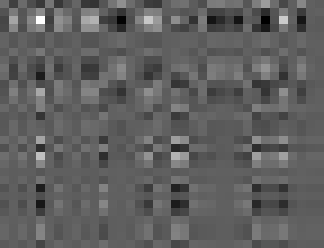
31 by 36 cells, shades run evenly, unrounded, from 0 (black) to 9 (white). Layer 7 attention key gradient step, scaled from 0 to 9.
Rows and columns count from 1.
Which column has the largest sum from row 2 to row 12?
5
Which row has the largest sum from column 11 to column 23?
3
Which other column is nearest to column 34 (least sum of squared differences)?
14
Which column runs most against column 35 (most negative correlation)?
28
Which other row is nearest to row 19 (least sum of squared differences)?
24
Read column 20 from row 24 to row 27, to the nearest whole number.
1 3 1 2
